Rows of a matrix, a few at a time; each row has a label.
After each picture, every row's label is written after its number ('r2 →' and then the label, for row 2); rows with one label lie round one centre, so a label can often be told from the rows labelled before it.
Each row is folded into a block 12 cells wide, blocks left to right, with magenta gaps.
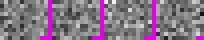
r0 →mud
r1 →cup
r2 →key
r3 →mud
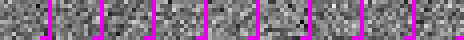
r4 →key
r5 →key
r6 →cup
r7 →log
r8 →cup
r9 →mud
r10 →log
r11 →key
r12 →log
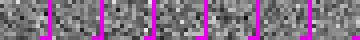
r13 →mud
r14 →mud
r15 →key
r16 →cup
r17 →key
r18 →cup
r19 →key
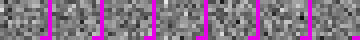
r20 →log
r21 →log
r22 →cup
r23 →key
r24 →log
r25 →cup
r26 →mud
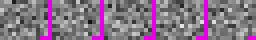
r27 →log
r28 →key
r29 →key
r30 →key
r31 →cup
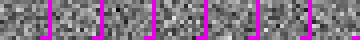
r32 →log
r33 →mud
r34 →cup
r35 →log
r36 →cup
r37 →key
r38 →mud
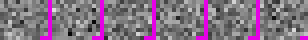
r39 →log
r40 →log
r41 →key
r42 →mud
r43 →log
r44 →log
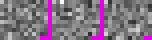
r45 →key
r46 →key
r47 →key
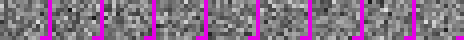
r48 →log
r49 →cup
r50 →key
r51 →cup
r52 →key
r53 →log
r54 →cup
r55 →log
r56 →mud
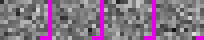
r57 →cup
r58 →log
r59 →log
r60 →mud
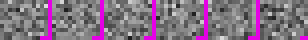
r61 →cup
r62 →key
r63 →log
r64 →key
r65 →key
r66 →key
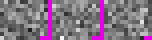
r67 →mud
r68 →log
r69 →mud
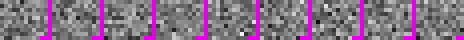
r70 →mud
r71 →log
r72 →key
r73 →cup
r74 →key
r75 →mud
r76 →log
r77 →cup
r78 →key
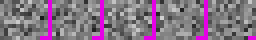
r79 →cup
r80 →cup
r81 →key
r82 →log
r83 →mud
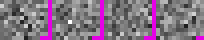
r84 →cup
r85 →cup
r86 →mud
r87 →cup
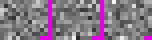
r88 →log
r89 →cup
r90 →key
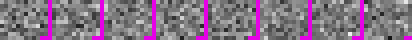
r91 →key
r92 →cup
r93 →log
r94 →key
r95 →mud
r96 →mud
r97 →cup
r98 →log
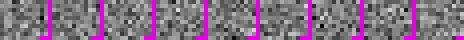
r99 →cup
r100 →mud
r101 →log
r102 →cup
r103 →mud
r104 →cup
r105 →mud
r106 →key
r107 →cup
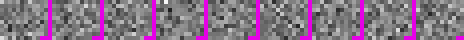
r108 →mud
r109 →log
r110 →log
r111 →key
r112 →log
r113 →log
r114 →log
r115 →log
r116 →log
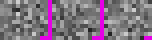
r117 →key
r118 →log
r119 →cup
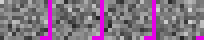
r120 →key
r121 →log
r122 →log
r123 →log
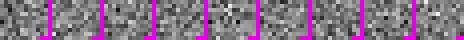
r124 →log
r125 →cup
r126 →cup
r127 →cup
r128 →log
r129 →mud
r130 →log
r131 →mud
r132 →key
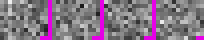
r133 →key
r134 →log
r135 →mud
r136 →cup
